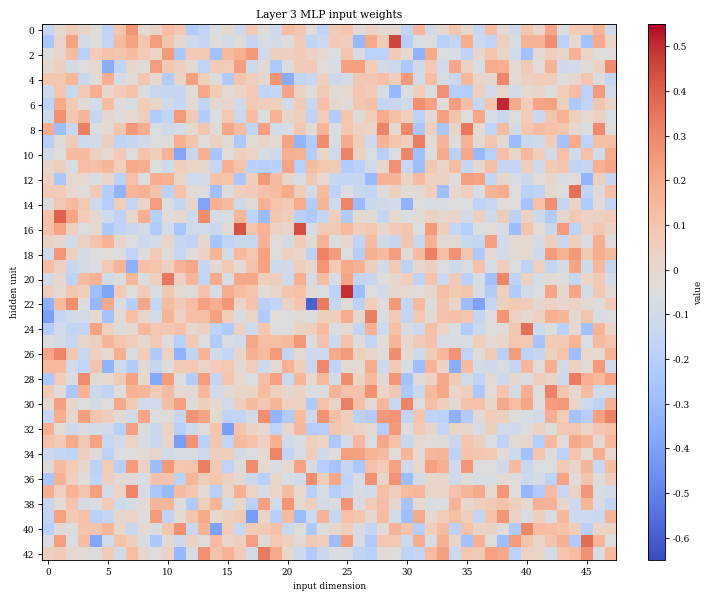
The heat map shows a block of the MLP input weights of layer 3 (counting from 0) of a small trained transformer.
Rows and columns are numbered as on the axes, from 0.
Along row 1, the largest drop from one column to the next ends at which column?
30
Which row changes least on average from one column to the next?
25
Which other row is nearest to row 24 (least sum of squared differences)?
17
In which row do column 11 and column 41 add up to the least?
33
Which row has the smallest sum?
14
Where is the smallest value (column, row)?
22, 22
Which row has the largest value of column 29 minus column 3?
1
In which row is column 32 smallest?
31
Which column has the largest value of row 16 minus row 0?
16
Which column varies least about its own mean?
8
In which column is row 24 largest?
40
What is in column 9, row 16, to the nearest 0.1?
-0.2
